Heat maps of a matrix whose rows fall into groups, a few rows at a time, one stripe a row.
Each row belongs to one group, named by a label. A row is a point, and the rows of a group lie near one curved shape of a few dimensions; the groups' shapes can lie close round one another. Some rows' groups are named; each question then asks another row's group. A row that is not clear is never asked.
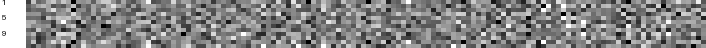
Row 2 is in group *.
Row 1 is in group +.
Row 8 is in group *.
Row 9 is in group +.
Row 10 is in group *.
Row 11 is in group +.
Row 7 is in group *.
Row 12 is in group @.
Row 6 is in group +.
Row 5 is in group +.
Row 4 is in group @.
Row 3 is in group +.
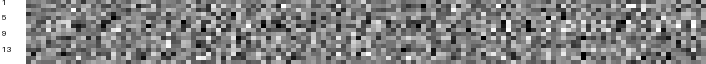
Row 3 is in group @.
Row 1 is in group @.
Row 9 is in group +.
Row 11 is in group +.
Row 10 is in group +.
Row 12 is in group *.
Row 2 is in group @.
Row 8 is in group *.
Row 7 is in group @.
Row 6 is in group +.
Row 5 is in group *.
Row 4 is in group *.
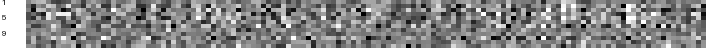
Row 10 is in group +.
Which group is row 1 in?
*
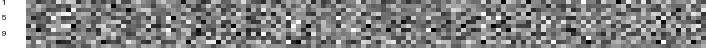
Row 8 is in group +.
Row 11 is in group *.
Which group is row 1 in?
+
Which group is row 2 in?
*
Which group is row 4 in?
+
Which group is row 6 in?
*
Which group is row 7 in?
+
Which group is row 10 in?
+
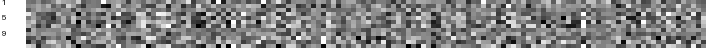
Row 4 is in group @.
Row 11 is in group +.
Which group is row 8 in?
+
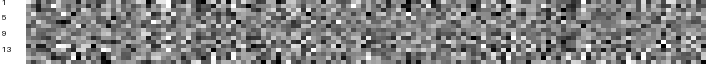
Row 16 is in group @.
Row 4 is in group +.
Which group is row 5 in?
*
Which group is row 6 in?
*
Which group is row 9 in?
+
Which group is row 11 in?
*
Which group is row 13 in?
+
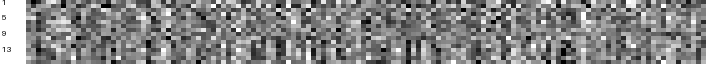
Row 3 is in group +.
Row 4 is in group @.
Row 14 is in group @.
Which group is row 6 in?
+
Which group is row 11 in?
@
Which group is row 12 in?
@
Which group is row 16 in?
*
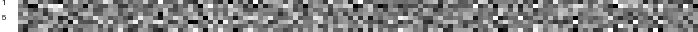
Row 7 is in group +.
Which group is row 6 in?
@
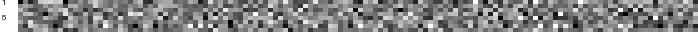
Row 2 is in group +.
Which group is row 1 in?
+
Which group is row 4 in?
@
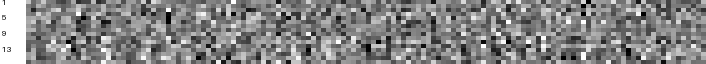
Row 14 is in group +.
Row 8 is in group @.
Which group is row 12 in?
+
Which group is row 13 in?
+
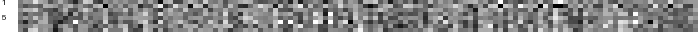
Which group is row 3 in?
*
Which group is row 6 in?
@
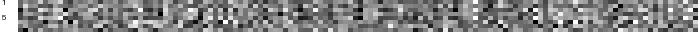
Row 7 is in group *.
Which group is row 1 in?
+
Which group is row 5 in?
+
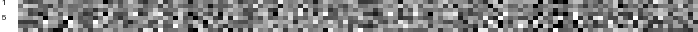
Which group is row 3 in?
@
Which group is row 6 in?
+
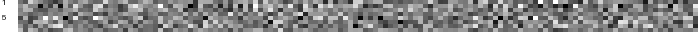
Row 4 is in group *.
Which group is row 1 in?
*
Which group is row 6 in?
@
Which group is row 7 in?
+
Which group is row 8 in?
*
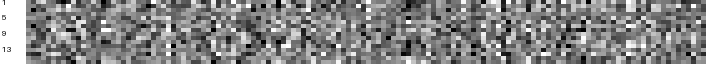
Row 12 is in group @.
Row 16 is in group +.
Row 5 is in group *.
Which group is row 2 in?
@
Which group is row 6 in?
+
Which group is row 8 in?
+
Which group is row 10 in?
+
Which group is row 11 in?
@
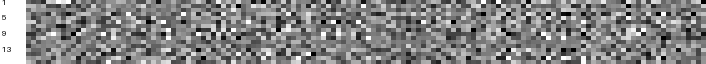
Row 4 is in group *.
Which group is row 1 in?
+
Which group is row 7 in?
*
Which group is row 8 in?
@
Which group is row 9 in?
+
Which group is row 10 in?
*
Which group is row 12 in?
+
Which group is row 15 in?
*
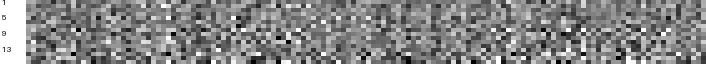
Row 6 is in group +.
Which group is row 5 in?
+
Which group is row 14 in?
+
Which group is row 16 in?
@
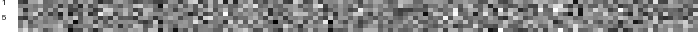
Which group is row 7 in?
+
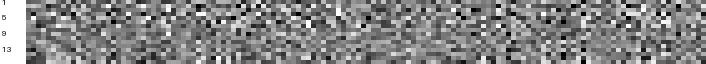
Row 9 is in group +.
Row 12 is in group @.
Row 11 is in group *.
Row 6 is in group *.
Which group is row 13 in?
+
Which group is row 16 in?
+
